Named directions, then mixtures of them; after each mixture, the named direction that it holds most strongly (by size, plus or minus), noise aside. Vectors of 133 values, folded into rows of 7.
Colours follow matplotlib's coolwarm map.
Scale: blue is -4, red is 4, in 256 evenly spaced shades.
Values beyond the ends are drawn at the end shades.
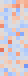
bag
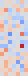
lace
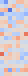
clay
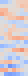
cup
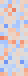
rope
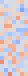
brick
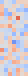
brick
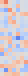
clay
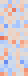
rope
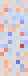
lace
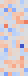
rope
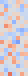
brick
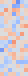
bag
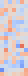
rope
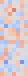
rope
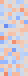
brick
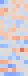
cup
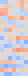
cup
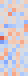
rope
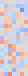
brick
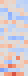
cup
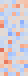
bag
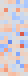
lace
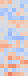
cup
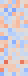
rope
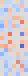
lace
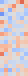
clay
